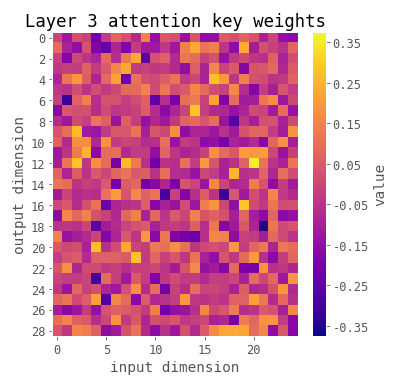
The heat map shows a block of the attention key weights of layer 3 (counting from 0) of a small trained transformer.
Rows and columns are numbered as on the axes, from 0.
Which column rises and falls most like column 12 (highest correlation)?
10
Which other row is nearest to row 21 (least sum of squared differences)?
9
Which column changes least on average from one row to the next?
3
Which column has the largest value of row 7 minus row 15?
14
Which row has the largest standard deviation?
12
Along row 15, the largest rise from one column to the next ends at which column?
18
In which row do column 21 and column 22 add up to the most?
27
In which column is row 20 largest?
4
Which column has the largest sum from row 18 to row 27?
8
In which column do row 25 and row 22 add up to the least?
5
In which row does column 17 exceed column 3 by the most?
19
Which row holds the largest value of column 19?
16
